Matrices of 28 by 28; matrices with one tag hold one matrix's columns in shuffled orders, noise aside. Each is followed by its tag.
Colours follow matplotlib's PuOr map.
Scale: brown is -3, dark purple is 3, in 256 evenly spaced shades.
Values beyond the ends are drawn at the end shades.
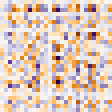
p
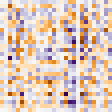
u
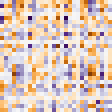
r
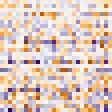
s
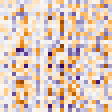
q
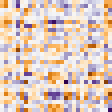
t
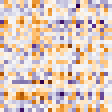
t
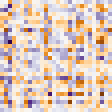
u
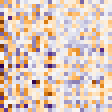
q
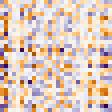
q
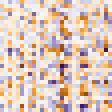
q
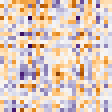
r
